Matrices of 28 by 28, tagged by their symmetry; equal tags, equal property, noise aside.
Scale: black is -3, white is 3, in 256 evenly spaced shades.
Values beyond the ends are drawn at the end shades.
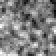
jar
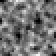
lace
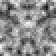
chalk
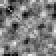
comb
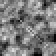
comb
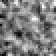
jar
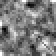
comb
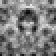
chalk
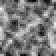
lace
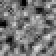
comb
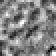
comb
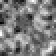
comb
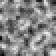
comb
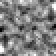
lace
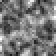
lace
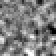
jar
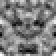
chalk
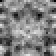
chalk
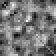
comb
